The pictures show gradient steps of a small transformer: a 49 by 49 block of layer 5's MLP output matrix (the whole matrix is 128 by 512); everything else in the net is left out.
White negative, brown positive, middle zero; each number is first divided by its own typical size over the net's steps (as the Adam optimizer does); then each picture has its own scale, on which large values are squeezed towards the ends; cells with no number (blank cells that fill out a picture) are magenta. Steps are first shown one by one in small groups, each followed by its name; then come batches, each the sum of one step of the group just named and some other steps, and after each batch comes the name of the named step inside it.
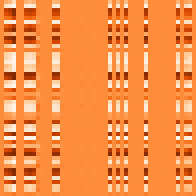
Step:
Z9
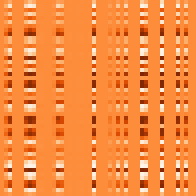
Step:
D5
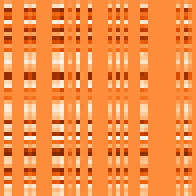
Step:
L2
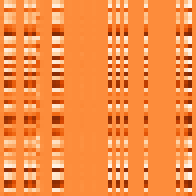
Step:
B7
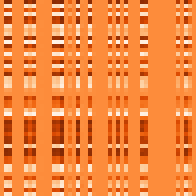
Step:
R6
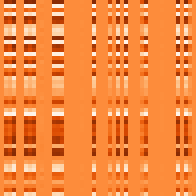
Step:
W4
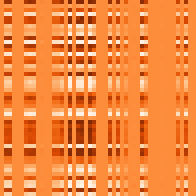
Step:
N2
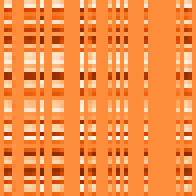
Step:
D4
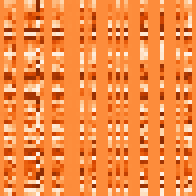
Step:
D4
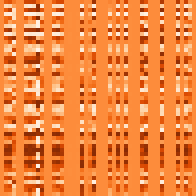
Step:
W4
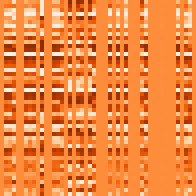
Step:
N2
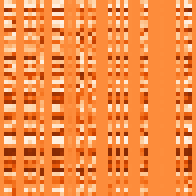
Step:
D4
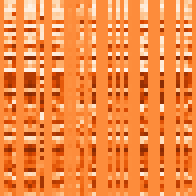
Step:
D5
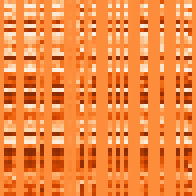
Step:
B7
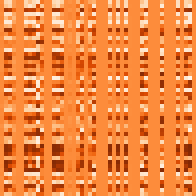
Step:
D5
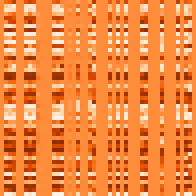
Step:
W4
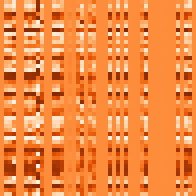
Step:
Z9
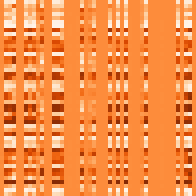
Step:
D4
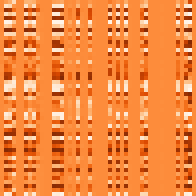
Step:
L2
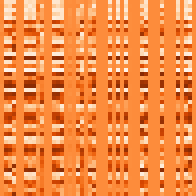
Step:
D5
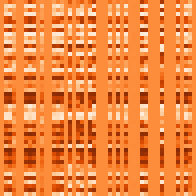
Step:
N2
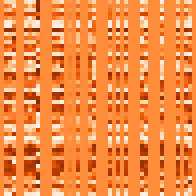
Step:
Z9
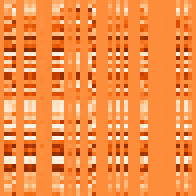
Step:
L2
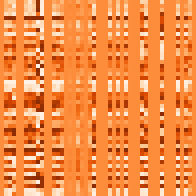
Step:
W4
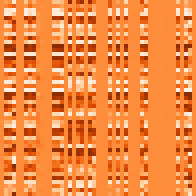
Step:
N2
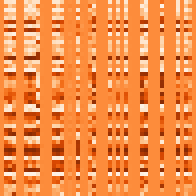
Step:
D5
